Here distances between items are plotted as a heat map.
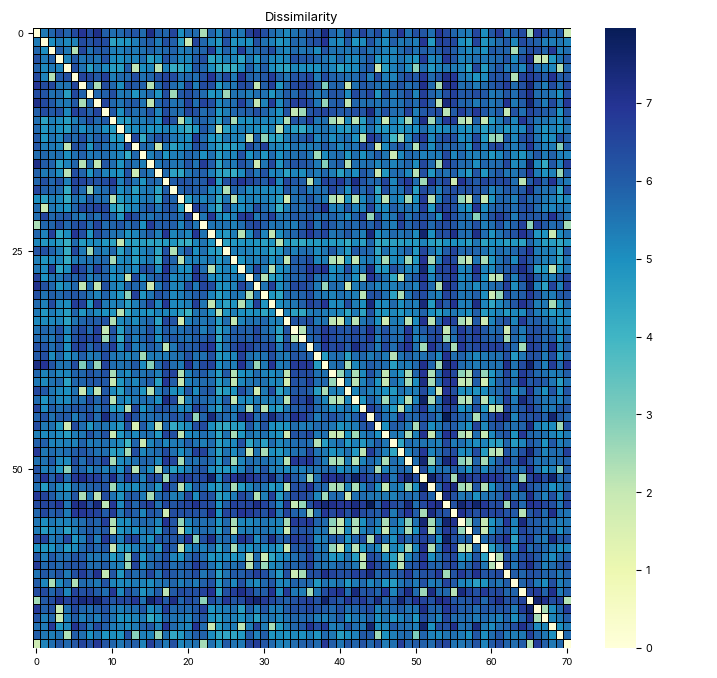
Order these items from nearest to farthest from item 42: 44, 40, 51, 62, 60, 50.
40, 60, 50, 44, 62, 51
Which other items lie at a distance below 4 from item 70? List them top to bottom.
0, 22, 65
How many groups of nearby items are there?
15
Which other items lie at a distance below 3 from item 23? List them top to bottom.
27, 31, 68
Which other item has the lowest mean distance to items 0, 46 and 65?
70
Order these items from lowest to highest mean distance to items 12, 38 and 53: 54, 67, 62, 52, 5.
67, 52, 5, 62, 54
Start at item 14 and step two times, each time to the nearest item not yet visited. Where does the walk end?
37
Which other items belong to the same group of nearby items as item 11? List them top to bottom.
24, 32
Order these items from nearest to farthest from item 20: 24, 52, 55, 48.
24, 52, 48, 55
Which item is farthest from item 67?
65
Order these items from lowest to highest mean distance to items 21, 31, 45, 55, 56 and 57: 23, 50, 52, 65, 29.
52, 50, 23, 29, 65
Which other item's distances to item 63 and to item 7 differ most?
5
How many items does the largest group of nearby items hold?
13
